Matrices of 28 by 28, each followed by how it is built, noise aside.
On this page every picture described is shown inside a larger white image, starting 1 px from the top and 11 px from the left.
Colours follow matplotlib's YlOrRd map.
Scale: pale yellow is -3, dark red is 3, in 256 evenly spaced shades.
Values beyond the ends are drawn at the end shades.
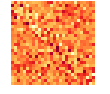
banded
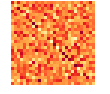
diagonal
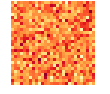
noise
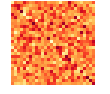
diagonal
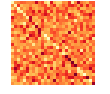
diagonal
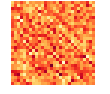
Toeplitz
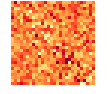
block diagonal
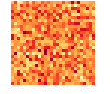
noise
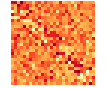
banded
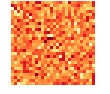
banded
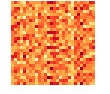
repeating rows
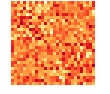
block diagonal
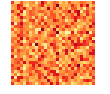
repeating rows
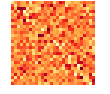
banded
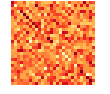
diagonal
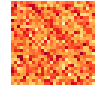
Toeplitz
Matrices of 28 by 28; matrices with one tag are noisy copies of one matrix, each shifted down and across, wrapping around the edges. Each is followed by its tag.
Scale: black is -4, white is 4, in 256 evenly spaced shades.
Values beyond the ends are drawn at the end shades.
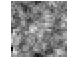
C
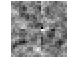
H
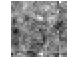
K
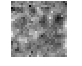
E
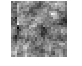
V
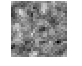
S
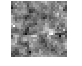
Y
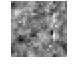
C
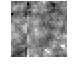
V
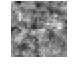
Y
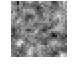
S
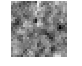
C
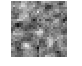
S
